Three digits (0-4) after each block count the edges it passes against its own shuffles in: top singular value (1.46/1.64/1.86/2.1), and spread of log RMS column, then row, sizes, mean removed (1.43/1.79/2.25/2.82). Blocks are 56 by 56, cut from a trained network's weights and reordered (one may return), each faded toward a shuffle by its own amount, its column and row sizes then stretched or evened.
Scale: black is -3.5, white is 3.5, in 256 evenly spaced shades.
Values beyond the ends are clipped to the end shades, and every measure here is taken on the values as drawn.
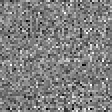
1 1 2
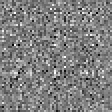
2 2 2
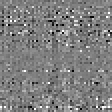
1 0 4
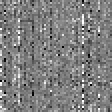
2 4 0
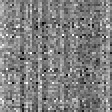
4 0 3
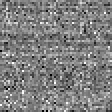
1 2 0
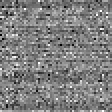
2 2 0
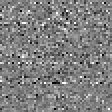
0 1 3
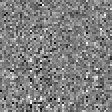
1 2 1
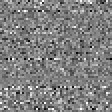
1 0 4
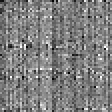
4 0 3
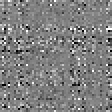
2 4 4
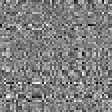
4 0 4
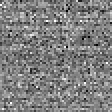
1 0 0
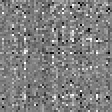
1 3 2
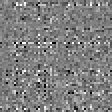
1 3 4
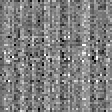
4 2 3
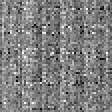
3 0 3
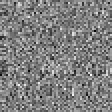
2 0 1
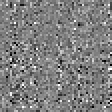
0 4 2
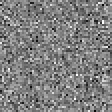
0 1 0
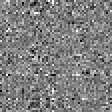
2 2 2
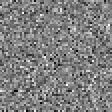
0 0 0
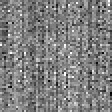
3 0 1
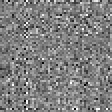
3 2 3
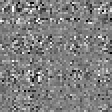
0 3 4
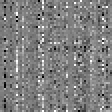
2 4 2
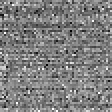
2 1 1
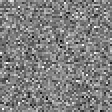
1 0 0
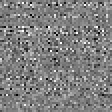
1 1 4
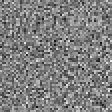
2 0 0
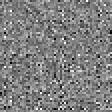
2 2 2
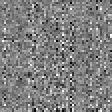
2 4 1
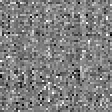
0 0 2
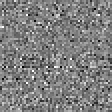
1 0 2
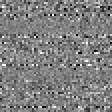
1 0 4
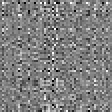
4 4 3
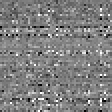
1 2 4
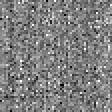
0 0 0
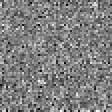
2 0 2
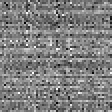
3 2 0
